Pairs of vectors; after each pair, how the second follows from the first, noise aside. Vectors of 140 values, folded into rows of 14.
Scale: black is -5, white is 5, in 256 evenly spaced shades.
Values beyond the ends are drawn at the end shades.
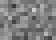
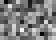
reversed, scaled up.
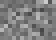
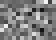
scaled up.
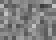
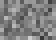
wrapped around, negated.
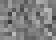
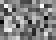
reversed, scaled up.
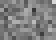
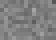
negated, shrunk.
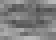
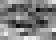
scaled up.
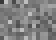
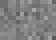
reversed, shrunk.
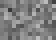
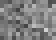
wrapped around, negated.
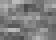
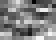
reversed, scaled up.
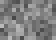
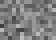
sign-scrambled.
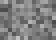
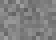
wrapped around, negated, shrunk.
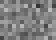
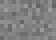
shrunk.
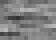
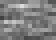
wrapped around, negated.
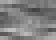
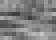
wrapped around, negated.
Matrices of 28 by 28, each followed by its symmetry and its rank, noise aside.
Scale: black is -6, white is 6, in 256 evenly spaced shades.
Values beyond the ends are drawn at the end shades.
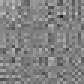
no symmetry, rank three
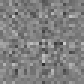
antisymmetric, rank four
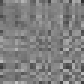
no symmetry, rank two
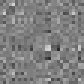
symmetric, rank three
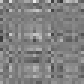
no symmetry, rank two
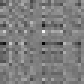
no symmetry, rank two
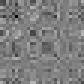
symmetric, rank three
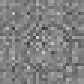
symmetric, rank four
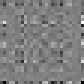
no symmetry, rank two
